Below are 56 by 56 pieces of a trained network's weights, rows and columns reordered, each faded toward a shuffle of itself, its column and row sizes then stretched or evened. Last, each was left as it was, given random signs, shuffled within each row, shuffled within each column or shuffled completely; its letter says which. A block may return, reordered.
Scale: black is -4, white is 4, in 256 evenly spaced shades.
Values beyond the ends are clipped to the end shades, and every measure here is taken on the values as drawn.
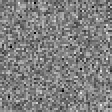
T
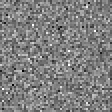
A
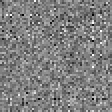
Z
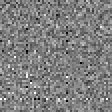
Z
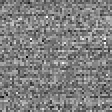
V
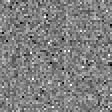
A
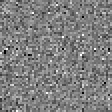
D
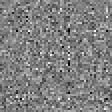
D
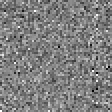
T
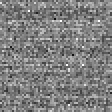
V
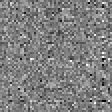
Z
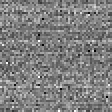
Z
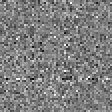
D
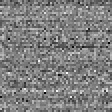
V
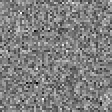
D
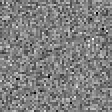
A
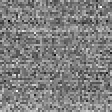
Z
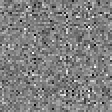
Z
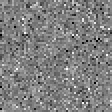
T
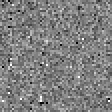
T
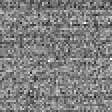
Z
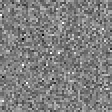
A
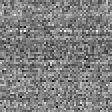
Z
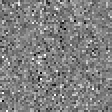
T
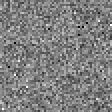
A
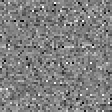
V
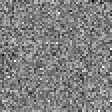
D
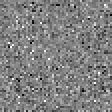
D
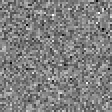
T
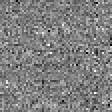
Z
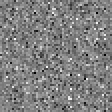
T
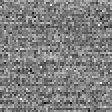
V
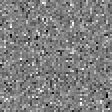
T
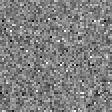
V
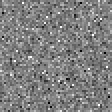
A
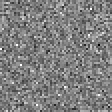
A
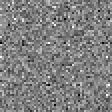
Z
